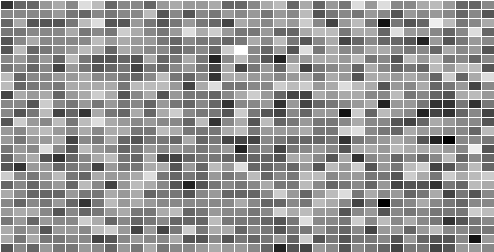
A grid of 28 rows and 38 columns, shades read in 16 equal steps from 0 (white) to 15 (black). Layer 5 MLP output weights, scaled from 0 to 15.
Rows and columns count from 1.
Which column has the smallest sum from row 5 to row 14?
19
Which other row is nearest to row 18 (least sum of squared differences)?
2
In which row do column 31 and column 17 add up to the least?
4
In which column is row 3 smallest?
34
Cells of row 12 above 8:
12
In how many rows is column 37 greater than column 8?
15
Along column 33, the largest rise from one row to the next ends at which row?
5
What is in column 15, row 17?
7
